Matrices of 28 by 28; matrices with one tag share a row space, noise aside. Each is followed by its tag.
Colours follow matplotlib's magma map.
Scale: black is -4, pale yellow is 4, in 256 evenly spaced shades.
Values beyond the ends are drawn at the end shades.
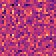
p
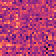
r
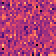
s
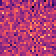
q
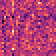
p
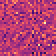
q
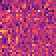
r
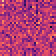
s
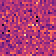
s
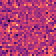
r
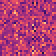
q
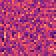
p
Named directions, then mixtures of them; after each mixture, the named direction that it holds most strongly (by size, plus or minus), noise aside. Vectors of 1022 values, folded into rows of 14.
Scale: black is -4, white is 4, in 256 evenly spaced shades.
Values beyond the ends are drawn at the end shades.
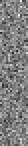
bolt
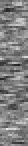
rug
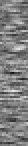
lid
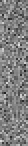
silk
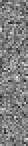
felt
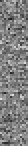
silk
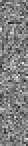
felt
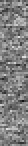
rug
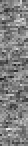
rug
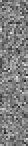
felt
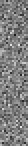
silk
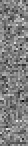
silk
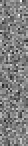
bolt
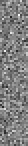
bolt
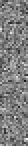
felt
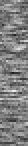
lid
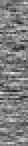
lid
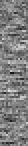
lid
